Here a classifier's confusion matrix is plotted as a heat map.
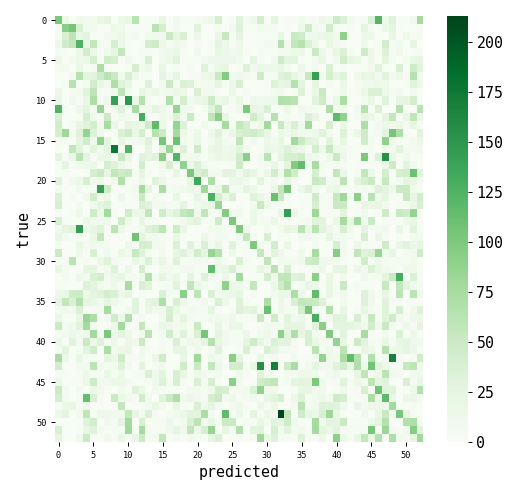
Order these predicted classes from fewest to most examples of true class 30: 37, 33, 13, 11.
33, 11, 13, 37
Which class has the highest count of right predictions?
10
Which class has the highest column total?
37
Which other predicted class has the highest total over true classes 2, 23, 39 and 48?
41
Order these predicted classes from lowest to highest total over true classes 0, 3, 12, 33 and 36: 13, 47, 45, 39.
45, 13, 39, 47
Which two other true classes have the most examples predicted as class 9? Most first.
38, 20
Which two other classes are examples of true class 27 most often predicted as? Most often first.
11, 6
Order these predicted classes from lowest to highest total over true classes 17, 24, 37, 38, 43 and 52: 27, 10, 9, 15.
27, 10, 9, 15
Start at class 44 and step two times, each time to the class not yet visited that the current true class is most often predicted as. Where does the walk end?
4
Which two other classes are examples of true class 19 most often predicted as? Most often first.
51, 33
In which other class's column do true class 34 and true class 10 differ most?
8
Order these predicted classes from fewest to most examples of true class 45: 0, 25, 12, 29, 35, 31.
12, 0, 35, 29, 31, 25
